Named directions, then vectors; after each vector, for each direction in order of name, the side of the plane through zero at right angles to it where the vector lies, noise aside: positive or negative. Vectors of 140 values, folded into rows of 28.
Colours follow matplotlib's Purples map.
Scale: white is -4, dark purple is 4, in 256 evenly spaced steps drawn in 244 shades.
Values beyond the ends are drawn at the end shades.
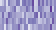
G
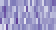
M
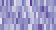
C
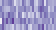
positive, positive, negative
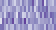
positive, positive, negative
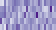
negative, positive, positive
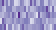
positive, negative, negative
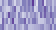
positive, positive, negative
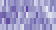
negative, positive, positive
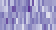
negative, positive, negative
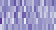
negative, negative, positive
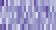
positive, negative, negative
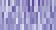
negative, positive, negative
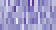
negative, positive, negative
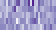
negative, positive, negative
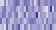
negative, positive, positive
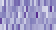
negative, positive, positive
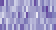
positive, negative, negative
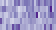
negative, positive, positive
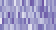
positive, positive, negative
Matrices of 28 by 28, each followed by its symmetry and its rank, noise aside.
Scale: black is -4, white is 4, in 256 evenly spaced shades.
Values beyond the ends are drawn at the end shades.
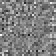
no symmetry, rank seven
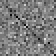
symmetric, rank six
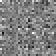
no symmetry, rank six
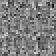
no symmetry, rank six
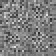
symmetric, rank seven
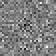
symmetric, rank five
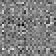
no symmetry, rank five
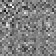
antisymmetric, rank six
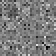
symmetric, rank six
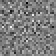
no symmetry, rank seven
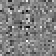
no symmetry, rank six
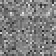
antisymmetric, rank six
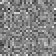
no symmetry, rank five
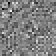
symmetric, rank six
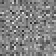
symmetric, rank seven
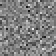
no symmetry, rank seven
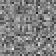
no symmetry, rank five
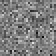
no symmetry, rank six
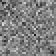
symmetric, rank six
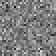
no symmetry, rank seven
